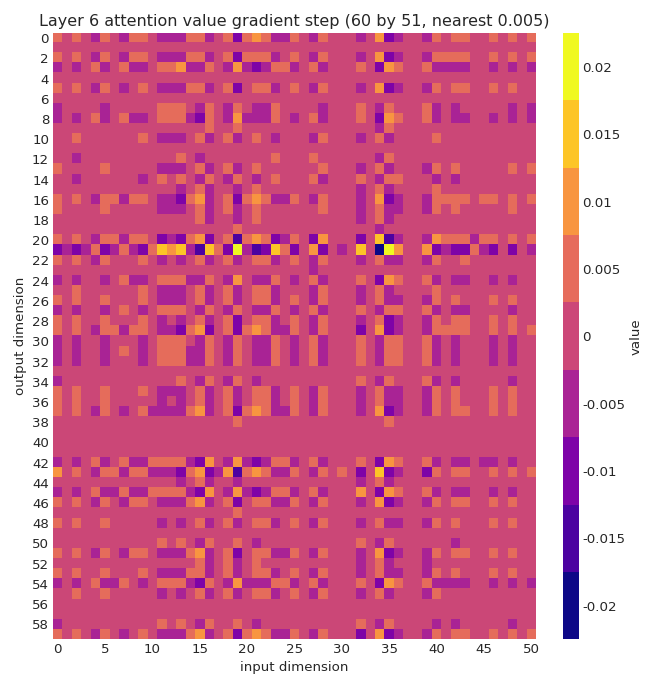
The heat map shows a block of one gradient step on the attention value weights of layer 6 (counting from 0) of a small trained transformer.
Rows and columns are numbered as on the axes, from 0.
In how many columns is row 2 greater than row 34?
21
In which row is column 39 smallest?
43
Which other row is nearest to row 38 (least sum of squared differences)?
47
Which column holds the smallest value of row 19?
34
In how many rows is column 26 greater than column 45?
2
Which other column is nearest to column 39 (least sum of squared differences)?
36
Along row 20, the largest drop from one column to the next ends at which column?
35
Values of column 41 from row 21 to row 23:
-0.005 0 0
